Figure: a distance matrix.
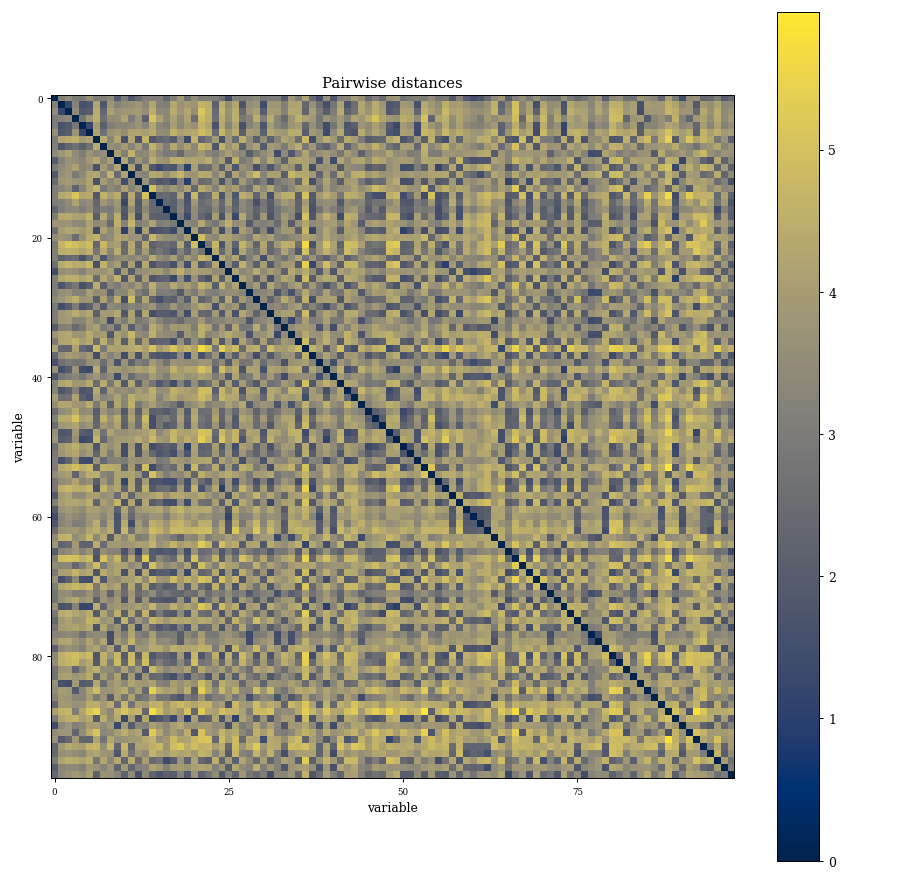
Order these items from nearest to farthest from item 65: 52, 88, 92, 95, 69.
95, 52, 92, 69, 88
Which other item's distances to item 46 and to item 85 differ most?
14
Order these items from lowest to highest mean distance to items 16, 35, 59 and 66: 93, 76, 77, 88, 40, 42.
76, 40, 77, 93, 42, 88
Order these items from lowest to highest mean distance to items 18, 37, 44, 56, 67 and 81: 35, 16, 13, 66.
16, 35, 66, 13
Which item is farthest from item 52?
88
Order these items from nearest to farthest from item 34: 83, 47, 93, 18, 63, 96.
63, 18, 83, 96, 47, 93
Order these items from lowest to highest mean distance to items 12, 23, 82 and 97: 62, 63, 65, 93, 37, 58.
65, 37, 58, 63, 62, 93
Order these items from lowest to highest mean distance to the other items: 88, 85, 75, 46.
46, 75, 85, 88
